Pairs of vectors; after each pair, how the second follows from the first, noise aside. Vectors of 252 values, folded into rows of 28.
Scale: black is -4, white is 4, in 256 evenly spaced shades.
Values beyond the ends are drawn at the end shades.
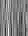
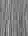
shrunk.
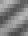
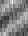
reversed, negated.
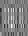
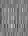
shrunk.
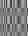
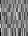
reversed, negated.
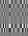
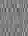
reversed, negated, shrunk.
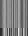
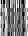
reversed, negated, scaled up.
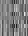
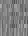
shrunk.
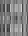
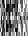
reversed, negated, scaled up.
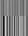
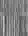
negated, shrunk.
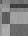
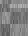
negated, shrunk.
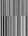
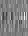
reversed, negated, partly zeroed.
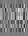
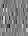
reversed, negated, partly zeroed.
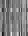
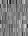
reversed, negated, partly zeroed.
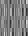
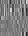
partly zeroed.
